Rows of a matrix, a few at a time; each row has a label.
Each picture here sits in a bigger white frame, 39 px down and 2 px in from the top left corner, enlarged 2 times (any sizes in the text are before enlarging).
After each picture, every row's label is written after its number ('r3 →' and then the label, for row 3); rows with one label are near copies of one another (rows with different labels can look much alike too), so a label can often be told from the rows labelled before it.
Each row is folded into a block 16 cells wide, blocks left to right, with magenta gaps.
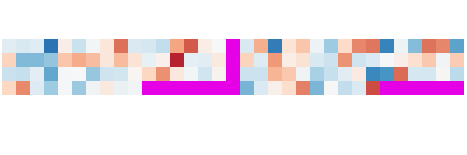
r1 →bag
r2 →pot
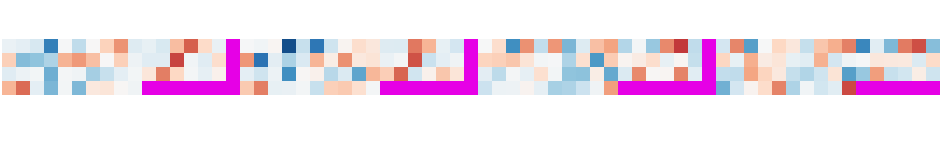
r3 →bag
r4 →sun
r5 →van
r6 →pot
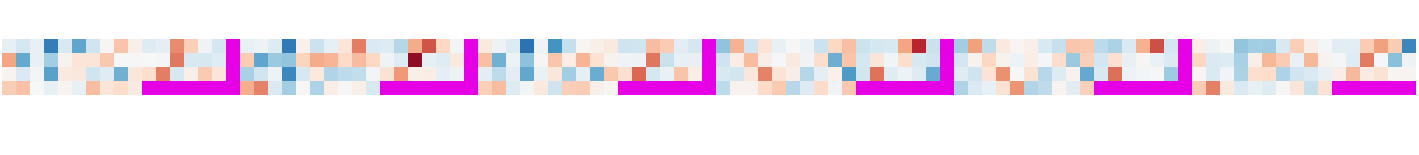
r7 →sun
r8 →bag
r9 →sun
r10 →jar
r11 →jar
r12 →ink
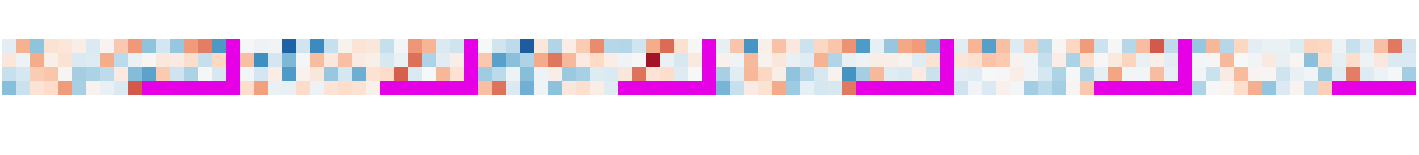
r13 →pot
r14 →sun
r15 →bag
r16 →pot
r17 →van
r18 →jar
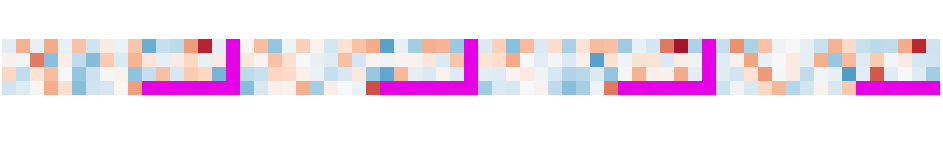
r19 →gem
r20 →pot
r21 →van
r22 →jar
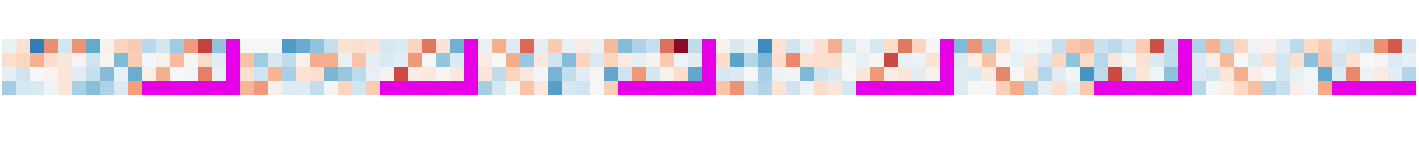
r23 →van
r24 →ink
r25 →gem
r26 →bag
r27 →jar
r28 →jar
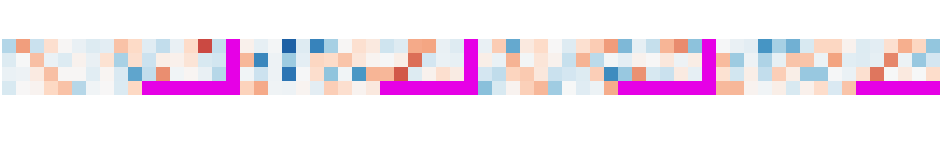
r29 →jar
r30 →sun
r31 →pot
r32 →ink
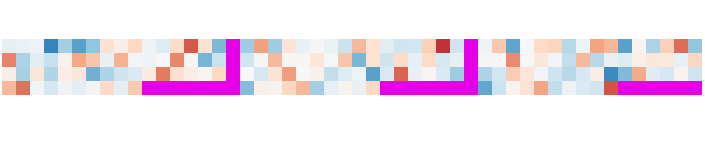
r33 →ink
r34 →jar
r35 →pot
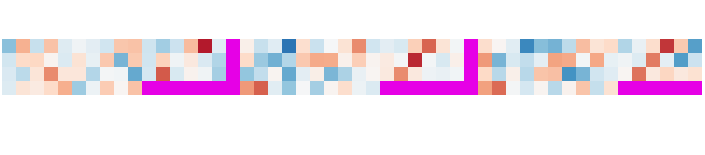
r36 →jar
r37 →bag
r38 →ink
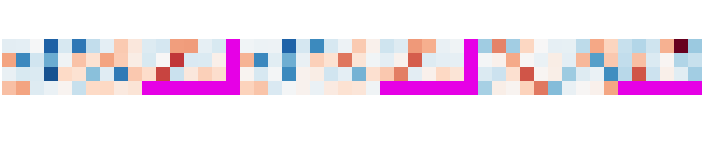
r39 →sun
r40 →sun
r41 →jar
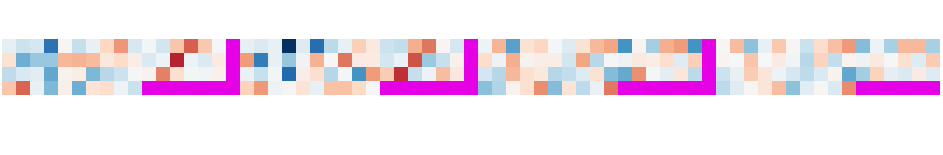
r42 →bag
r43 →sun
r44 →pot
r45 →pot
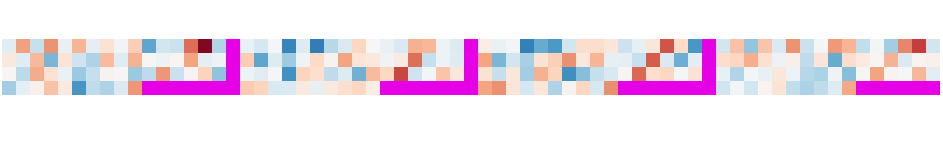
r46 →gem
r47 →sun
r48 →ink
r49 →van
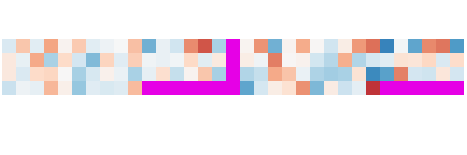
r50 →gem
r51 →pot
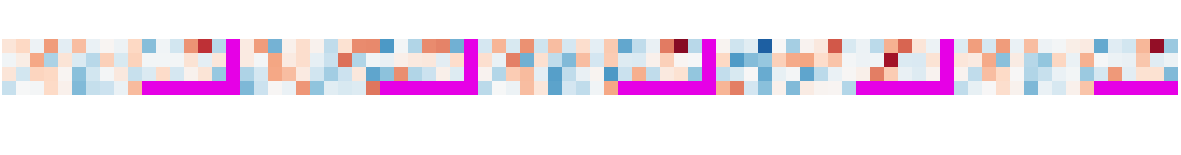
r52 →gem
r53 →pot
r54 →gem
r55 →bag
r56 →gem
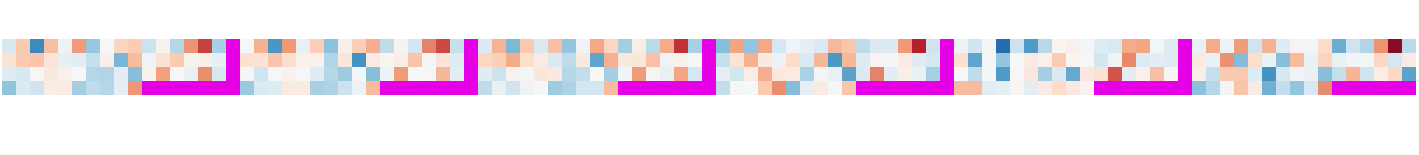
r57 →van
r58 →van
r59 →van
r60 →jar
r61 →sun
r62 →gem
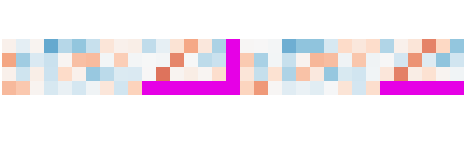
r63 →ink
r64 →ink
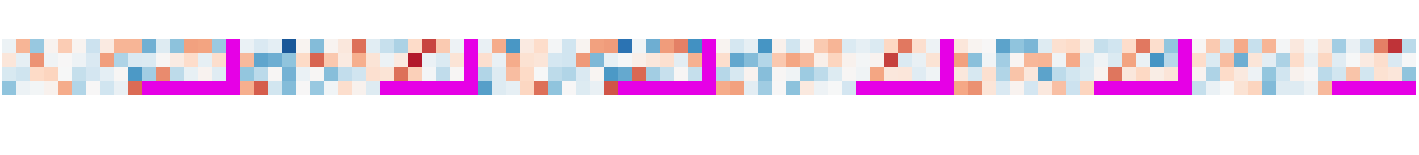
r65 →pot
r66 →bag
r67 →pot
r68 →bag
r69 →ink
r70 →gem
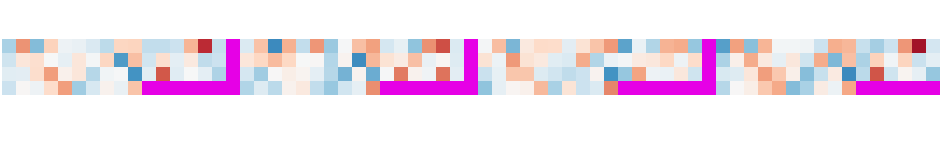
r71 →jar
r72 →van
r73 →pot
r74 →jar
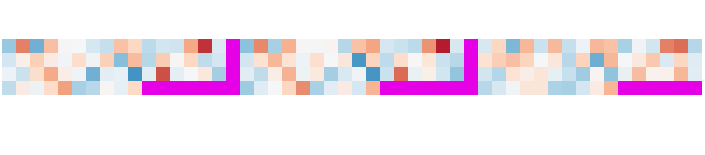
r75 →jar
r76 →jar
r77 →van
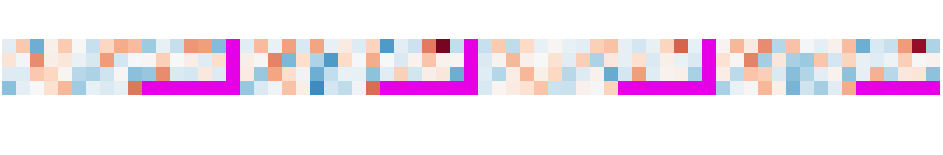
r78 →pot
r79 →gem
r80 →jar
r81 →gem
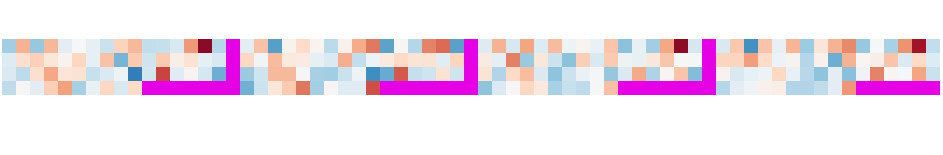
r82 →jar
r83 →pot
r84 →gem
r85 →van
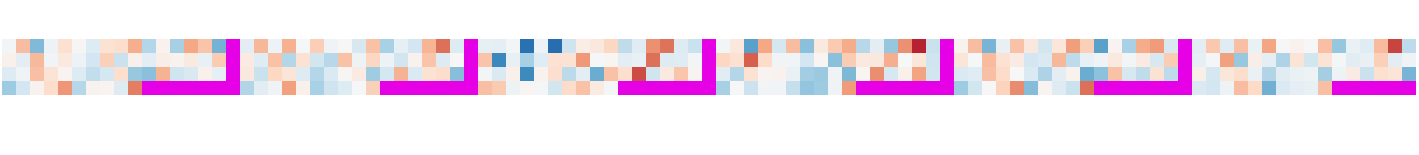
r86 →pot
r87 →gem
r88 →sun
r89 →van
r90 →pot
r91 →gem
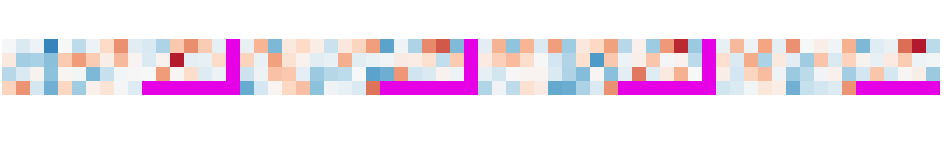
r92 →bag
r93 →pot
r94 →van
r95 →gem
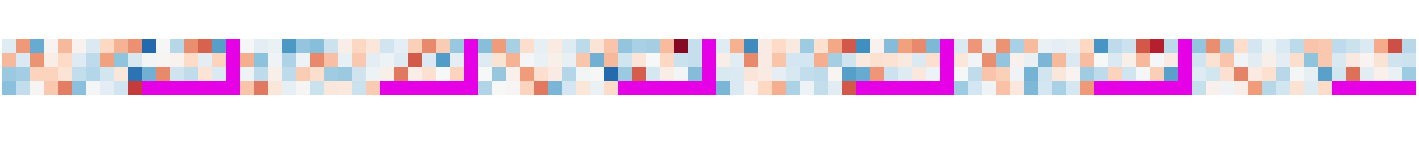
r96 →pot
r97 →ink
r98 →jar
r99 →pot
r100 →gem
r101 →jar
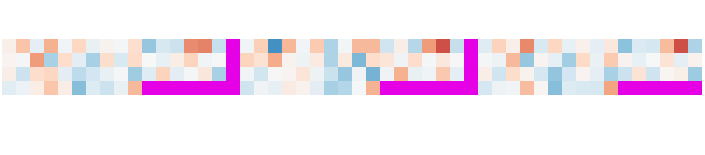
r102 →gem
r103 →van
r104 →gem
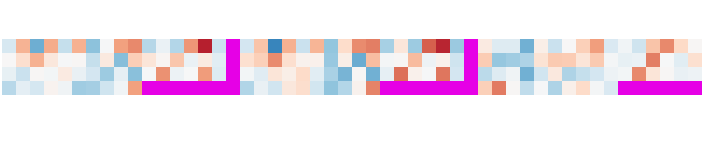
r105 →van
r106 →van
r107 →bag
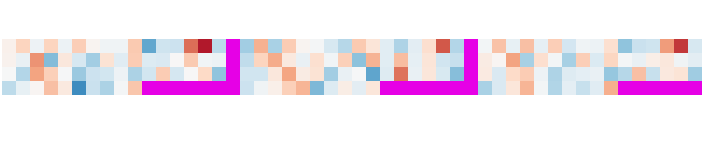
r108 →gem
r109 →jar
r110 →gem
